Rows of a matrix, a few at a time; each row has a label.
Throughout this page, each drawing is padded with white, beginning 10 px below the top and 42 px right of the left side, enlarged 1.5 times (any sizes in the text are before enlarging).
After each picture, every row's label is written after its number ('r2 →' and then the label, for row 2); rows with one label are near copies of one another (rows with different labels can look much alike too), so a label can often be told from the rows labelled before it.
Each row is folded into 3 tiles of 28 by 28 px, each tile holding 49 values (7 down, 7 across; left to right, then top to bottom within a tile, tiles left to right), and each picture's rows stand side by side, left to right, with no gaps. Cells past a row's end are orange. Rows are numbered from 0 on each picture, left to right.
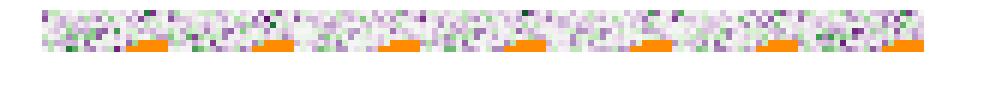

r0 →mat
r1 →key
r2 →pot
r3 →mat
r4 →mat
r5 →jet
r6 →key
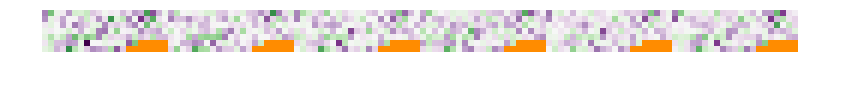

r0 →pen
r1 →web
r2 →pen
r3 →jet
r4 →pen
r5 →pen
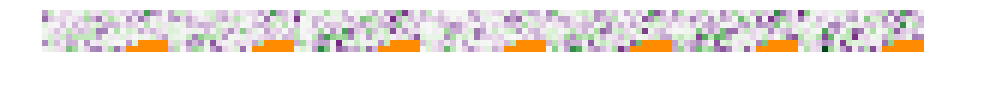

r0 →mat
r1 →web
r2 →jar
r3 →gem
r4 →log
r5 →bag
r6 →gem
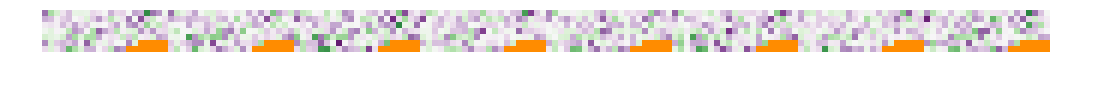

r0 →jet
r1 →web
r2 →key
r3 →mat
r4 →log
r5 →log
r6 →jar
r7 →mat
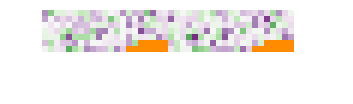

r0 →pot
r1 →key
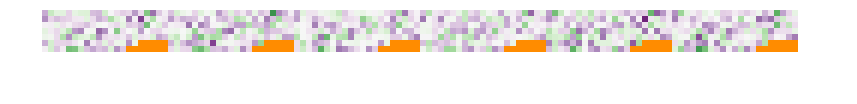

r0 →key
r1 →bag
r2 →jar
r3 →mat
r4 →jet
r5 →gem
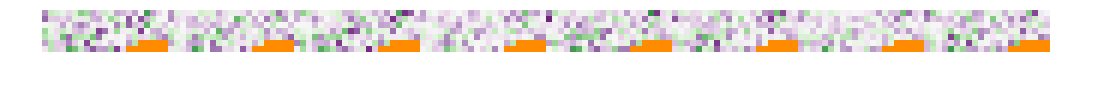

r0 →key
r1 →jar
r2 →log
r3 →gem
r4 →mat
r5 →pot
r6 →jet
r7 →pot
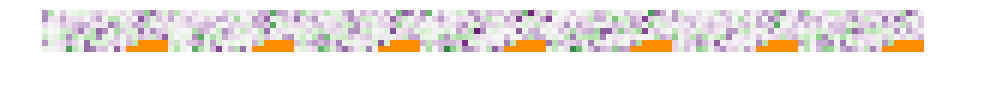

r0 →jar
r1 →gem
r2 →log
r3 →log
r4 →mat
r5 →key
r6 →log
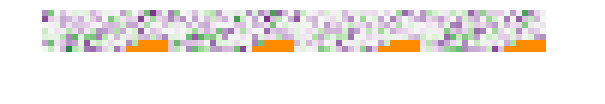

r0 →jar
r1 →pot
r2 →mat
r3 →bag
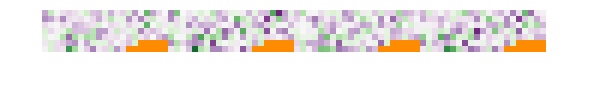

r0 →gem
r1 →jar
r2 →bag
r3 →key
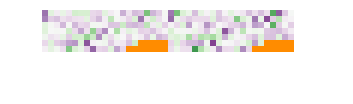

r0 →web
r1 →pen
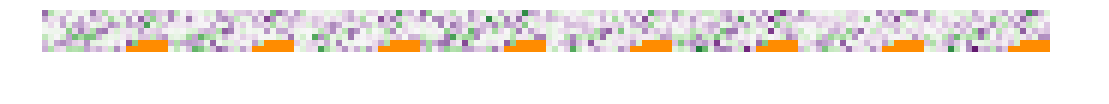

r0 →bag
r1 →log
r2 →gem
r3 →bag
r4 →web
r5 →log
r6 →web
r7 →jar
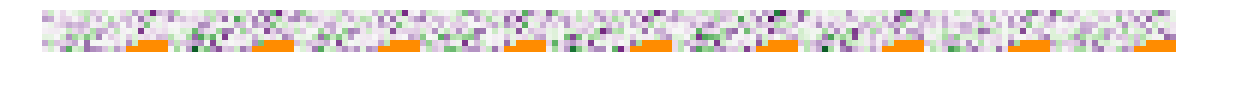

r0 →pot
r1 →pot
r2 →pot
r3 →key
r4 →log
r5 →pot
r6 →jar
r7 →log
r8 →jet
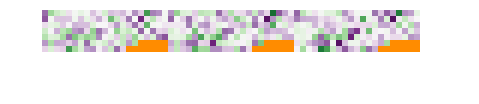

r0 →jet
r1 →bag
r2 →web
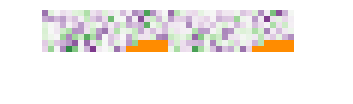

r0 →web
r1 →gem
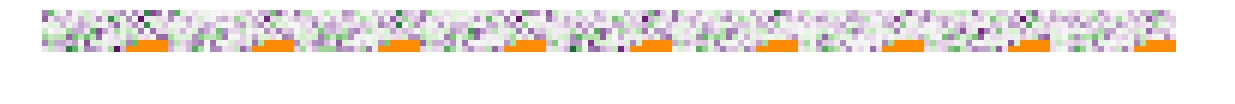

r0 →jet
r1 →jet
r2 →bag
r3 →jet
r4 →jar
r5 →mat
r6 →log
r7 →key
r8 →pot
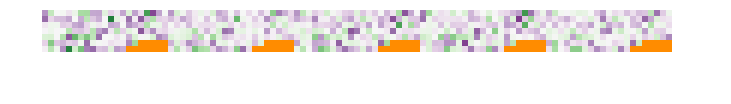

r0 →pot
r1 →log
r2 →log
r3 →pen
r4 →log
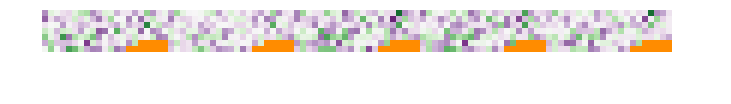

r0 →key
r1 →key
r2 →bag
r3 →bag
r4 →bag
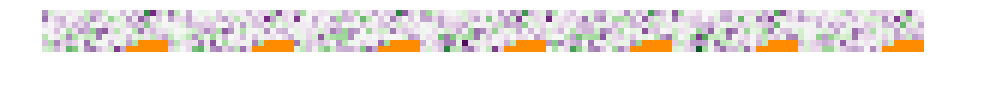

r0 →mat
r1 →log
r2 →mat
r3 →web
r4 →mat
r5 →gem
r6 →key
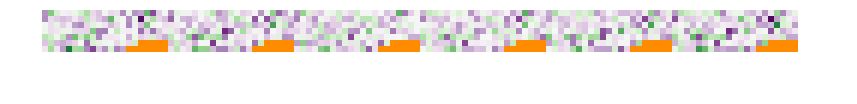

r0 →pot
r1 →key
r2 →mat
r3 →key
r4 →key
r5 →key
